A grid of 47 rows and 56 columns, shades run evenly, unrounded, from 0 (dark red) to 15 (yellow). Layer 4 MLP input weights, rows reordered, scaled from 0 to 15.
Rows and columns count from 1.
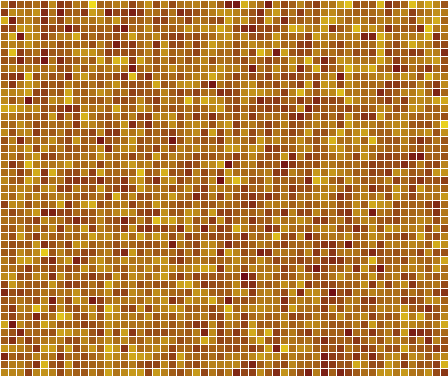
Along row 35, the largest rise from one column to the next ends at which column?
8
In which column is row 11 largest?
20
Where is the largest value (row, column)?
1, 12
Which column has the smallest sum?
32
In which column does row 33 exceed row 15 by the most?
47
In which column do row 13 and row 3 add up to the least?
33
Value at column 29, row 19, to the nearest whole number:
10
